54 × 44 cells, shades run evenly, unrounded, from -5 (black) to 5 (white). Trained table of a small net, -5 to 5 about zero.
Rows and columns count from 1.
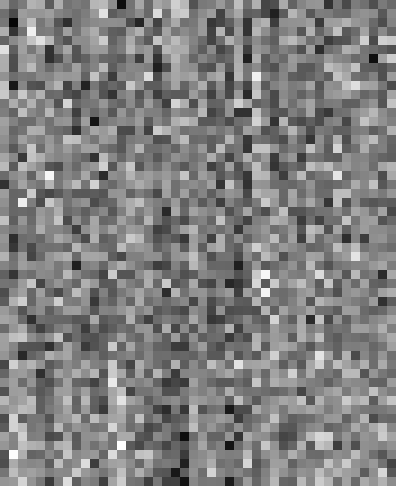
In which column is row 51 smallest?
21
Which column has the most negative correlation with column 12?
31
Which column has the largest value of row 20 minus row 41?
6
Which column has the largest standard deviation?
2
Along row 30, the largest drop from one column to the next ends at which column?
9
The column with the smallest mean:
28
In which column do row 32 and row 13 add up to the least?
27
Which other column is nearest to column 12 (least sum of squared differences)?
5
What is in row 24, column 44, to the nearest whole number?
-2
